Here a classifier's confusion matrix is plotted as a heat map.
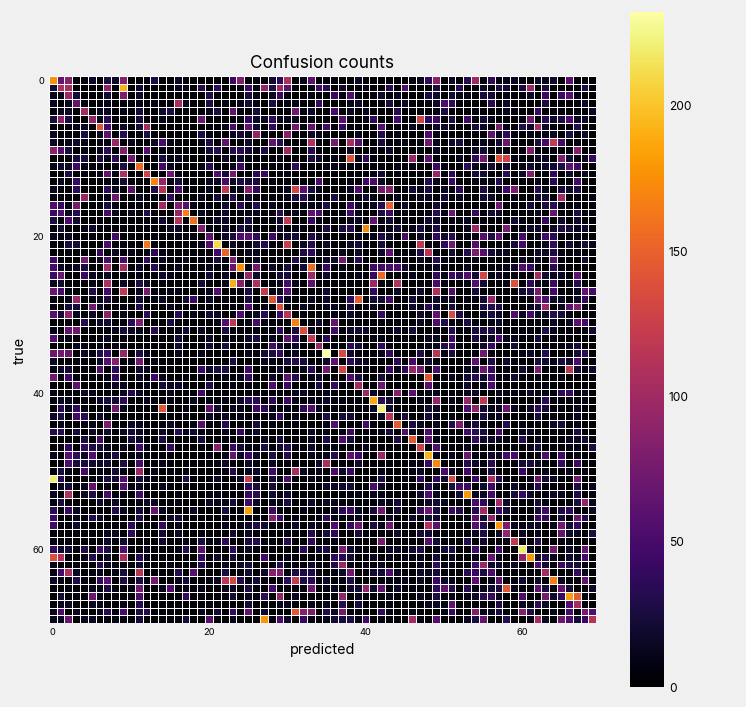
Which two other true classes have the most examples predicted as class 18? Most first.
63, 28
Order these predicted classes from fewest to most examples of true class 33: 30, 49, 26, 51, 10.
10, 49, 26, 51, 30
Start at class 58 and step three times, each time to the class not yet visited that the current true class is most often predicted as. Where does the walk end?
44
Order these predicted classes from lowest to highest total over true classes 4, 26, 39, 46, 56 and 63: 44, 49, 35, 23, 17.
17, 35, 49, 44, 23
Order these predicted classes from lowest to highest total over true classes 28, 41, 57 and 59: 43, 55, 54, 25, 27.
27, 54, 25, 43, 55
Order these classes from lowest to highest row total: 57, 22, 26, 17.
22, 17, 57, 26
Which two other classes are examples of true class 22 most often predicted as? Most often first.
48, 54
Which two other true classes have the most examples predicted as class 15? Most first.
12, 65
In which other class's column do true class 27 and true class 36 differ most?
9
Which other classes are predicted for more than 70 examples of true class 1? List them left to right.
2, 7, 9, 27, 29, 61
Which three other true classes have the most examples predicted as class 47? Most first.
5, 21, 37
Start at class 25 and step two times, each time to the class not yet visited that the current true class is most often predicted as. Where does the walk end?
14
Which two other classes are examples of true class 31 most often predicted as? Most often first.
23, 11
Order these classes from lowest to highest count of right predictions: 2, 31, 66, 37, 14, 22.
2, 14, 37, 22, 31, 66
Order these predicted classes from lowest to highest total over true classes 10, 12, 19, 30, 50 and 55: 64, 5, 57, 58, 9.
5, 64, 9, 57, 58
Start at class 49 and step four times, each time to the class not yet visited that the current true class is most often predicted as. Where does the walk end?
67
